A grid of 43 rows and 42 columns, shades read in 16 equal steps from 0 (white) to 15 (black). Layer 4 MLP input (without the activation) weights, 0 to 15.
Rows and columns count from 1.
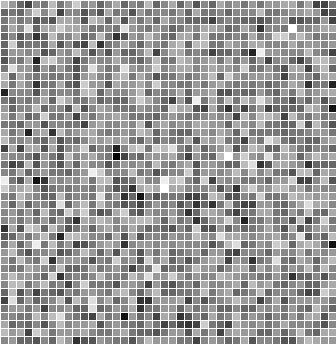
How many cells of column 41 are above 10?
2
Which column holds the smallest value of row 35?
19
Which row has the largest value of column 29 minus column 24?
14
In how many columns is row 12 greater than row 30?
23
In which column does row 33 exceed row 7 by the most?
33
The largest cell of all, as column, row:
15, 20
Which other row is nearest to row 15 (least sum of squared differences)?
10
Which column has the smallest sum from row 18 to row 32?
11
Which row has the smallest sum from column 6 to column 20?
4
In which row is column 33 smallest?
7
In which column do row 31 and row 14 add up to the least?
5
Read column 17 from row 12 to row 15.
6 6 8 8
